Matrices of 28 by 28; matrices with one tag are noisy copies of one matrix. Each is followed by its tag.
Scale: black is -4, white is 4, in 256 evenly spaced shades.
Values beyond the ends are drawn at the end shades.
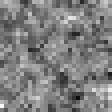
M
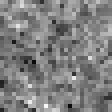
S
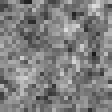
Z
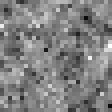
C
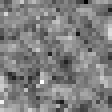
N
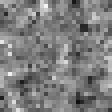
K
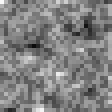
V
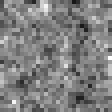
K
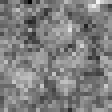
Z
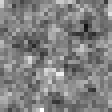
V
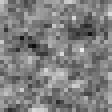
V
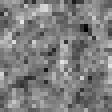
K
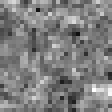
M
